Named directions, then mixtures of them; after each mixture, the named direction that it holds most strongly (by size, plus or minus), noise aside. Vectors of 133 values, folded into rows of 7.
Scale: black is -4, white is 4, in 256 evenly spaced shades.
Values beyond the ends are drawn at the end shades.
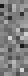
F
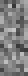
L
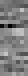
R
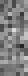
L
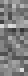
R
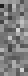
F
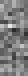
R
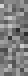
F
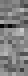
R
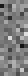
F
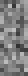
L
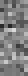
L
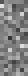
F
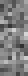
L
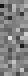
F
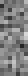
F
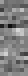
R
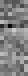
R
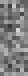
L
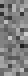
F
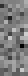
F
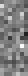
F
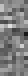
R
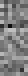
R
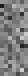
F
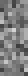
L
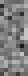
F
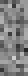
L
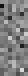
F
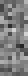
L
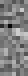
R
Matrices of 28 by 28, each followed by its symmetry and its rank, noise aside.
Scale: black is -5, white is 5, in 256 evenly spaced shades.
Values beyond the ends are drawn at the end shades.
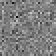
no symmetry, rank four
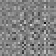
no symmetry, rank four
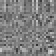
no symmetry, rank four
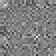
symmetric, rank six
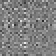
no symmetry, rank five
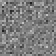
symmetric, rank six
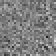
no symmetry, rank five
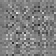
antisymmetric, rank four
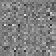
no symmetry, rank five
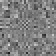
no symmetry, rank four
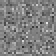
antisymmetric, rank six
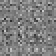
no symmetry, rank five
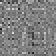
no symmetry, rank five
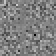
symmetric, rank five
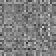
antisymmetric, rank six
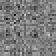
symmetric, rank five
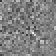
symmetric, rank six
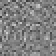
no symmetry, rank five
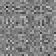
no symmetry, rank four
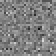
no symmetry, rank six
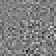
antisymmetric, rank six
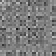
symmetric, rank four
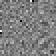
symmetric, rank six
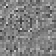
symmetric, rank six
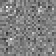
symmetric, rank four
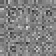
symmetric, rank six
